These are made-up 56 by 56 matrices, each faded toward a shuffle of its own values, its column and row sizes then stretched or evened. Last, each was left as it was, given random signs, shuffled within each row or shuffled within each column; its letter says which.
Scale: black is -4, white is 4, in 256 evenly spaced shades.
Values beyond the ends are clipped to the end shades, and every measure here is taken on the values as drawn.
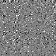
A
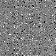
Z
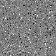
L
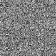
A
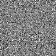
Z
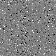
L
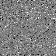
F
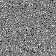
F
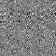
A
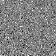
Z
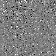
Z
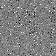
L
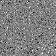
F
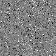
L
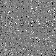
Z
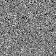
F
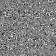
F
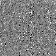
L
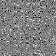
A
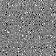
A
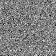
F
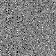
L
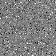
F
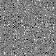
Z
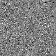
L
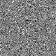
L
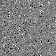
L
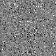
Z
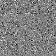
Z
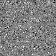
F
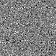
F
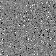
L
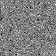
Z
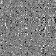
A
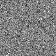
L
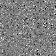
F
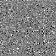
Z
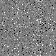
L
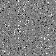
L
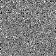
Z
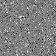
L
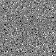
Z
